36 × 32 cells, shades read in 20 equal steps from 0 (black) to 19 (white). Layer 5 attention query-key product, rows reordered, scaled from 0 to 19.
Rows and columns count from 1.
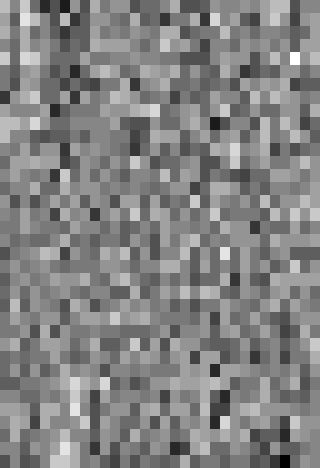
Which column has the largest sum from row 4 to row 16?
3
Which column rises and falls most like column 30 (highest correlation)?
9
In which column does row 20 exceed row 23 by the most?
23
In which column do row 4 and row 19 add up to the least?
21
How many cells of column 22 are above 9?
15
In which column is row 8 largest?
4
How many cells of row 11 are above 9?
17
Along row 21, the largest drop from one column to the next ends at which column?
31
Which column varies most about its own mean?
7
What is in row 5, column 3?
16
